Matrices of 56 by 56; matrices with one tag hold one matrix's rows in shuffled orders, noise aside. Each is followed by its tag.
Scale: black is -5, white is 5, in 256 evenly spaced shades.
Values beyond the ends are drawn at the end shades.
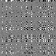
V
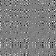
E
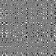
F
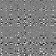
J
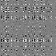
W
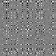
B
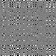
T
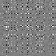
B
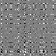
J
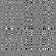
V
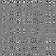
T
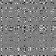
J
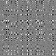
B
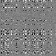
W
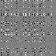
W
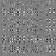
T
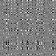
B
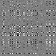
T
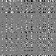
V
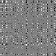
F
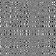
E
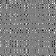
E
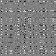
J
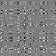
J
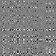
T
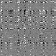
J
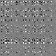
W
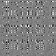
B
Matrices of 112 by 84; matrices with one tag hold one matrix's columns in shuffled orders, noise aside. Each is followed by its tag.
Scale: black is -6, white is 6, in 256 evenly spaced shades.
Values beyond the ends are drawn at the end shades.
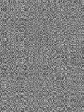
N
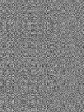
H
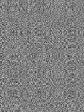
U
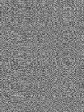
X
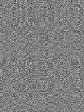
X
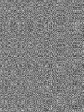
H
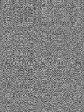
X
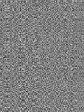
N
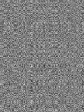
H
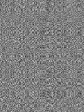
U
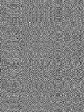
X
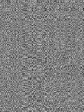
N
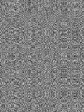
U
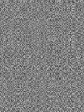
N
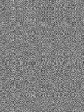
X
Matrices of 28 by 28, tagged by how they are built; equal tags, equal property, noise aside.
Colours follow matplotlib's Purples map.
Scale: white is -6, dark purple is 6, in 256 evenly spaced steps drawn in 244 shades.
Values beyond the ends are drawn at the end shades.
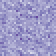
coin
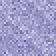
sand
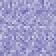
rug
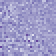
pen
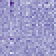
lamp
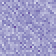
sand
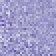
pen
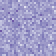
rug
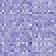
lamp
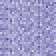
coin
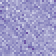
sand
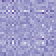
lamp
